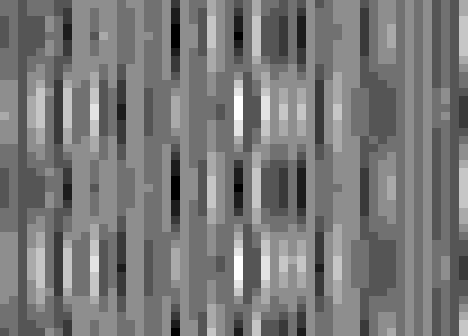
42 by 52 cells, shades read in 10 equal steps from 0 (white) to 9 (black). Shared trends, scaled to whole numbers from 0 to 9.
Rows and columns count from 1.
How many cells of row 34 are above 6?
4
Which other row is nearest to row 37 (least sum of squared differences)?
11
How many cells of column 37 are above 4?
26
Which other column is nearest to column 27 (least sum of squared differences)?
8
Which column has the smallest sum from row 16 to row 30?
24
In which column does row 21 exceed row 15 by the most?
27
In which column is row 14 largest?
14
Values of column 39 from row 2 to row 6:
4 4 4 4 4
